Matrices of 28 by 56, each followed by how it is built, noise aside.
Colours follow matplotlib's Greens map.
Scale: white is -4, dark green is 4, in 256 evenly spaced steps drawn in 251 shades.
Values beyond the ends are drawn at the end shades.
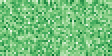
blocks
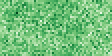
smooth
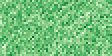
Hankel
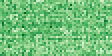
blocks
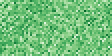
Hankel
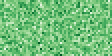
low rank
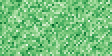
Hankel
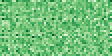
low rank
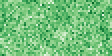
smooth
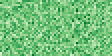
repeating rows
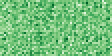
blocks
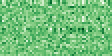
low rank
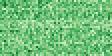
blocks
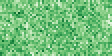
smooth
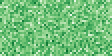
repeating columns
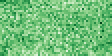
smooth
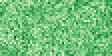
smooth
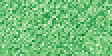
Hankel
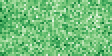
smooth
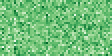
uneven columns
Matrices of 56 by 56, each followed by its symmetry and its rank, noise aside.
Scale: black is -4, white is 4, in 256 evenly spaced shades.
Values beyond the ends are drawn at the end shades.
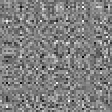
antisymmetric, rank four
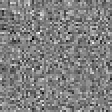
antisymmetric, rank eight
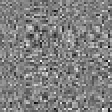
no symmetry, rank six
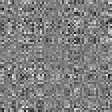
antisymmetric, rank four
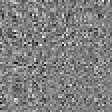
antisymmetric, rank eight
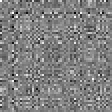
symmetric, rank four
